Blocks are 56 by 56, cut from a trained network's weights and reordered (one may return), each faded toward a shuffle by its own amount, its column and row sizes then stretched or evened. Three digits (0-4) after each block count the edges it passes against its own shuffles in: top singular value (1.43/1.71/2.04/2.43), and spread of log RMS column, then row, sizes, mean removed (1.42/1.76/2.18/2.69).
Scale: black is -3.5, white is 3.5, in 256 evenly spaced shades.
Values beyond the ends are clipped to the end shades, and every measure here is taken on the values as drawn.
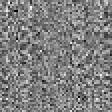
3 2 0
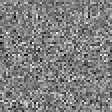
2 0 3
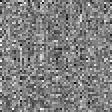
2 3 1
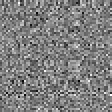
3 0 2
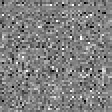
0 3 3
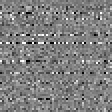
3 1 4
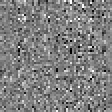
0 4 1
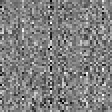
3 4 1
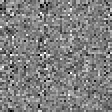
1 3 1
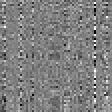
3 4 0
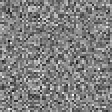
3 1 0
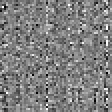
2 4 1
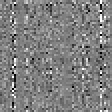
3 4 1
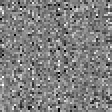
0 4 0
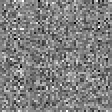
2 3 1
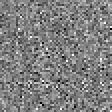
1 1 0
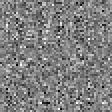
2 2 2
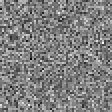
1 0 0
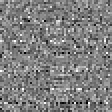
2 1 3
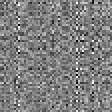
4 4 2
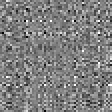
3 3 3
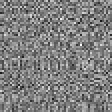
4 0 2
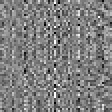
4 4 1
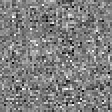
2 2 1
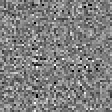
2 2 1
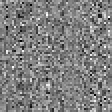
2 4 0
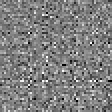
2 3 2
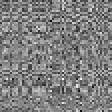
4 2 3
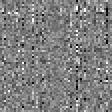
1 4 1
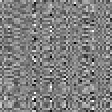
4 4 1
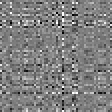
4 4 4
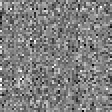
1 3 1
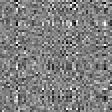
4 3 2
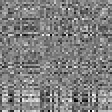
4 0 4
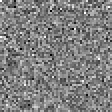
0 0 2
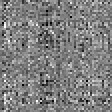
3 3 3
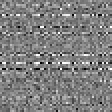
4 1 4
